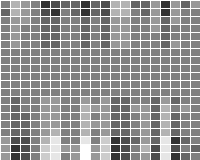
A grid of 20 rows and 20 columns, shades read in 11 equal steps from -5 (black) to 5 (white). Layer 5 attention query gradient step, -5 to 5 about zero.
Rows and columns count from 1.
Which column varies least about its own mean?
4
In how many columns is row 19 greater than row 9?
10
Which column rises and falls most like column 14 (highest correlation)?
19
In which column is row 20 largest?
9
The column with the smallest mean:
18
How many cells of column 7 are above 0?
1
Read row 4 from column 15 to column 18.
0 1 -1 0
